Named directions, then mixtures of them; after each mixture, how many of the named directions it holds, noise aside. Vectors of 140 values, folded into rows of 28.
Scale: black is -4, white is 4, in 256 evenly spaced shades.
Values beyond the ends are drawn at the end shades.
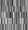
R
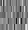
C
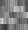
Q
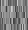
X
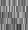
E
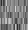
four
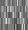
three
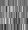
four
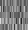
three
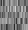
three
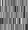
three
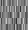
three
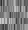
three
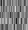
four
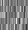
two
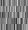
two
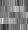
one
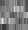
one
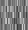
three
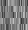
four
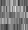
two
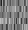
four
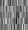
four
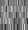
four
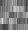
one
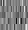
one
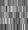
four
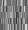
two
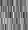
one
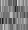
three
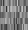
four
